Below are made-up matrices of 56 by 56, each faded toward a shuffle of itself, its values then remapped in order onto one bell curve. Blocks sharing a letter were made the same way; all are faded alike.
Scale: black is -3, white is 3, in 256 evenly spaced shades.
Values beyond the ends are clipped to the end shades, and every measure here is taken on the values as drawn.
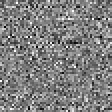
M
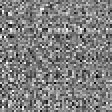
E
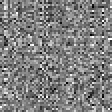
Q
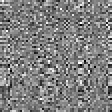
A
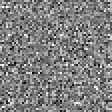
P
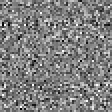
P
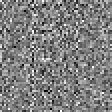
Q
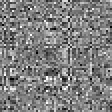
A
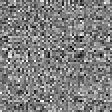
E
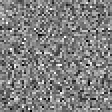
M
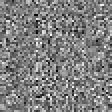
E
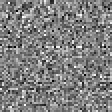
P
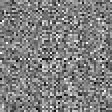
E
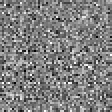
M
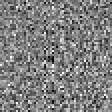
Q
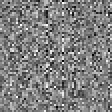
Q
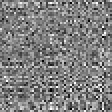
A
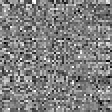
A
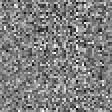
Q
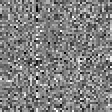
Q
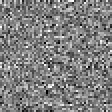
M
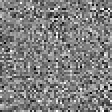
E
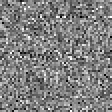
P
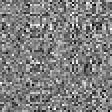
E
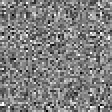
E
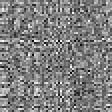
E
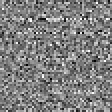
M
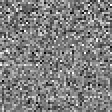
P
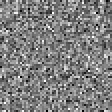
P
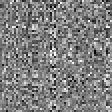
Q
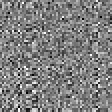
A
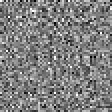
A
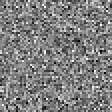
P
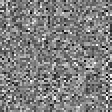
Q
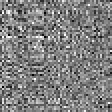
E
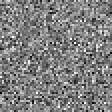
P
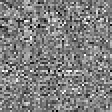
M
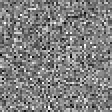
M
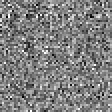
P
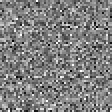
M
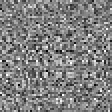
E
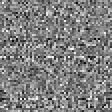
M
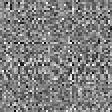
A
